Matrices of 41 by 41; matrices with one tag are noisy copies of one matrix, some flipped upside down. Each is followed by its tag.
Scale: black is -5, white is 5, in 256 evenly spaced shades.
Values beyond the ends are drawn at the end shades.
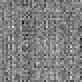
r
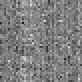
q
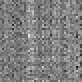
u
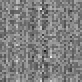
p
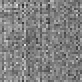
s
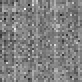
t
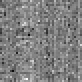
q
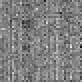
r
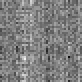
q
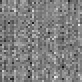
t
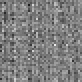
t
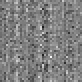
p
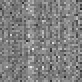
u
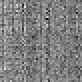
s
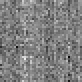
q
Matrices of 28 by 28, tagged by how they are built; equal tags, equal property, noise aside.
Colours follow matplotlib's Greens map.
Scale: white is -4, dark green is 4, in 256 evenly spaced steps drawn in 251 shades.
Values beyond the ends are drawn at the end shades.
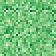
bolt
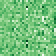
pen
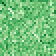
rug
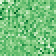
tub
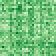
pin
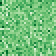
pen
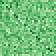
rug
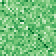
rug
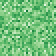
pin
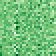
pen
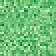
bolt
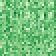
pin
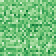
pin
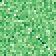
rug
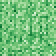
pin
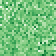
tub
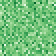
bolt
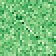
rug
